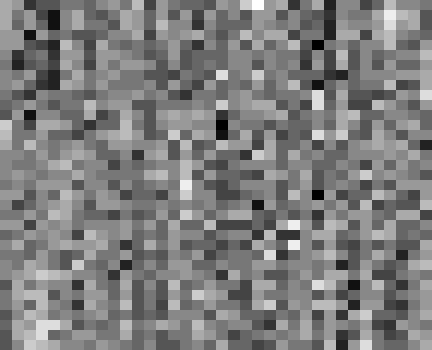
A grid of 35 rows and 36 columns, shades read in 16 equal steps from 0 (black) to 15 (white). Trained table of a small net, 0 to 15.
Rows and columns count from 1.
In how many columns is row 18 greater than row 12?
16
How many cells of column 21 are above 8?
7
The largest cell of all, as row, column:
1, 22
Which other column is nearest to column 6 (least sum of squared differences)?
9
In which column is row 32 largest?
31
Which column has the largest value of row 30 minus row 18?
17
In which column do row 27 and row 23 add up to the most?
25
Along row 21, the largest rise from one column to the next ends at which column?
23
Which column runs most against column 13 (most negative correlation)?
21
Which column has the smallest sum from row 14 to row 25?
19
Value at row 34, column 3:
11
